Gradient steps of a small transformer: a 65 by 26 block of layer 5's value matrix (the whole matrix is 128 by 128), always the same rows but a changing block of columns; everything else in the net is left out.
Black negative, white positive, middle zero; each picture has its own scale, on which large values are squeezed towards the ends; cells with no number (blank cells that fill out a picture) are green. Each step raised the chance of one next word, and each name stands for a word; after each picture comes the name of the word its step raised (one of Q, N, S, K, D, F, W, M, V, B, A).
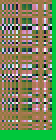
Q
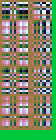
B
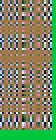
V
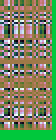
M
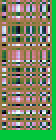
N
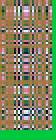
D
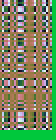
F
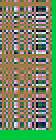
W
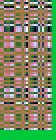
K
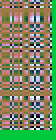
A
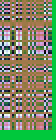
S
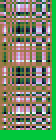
N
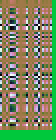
Q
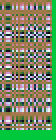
Q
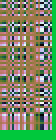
K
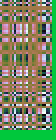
N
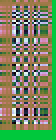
M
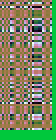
K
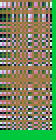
A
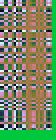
F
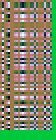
A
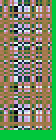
D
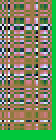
Q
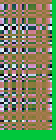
Q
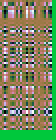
D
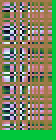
D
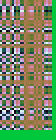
D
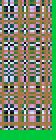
D
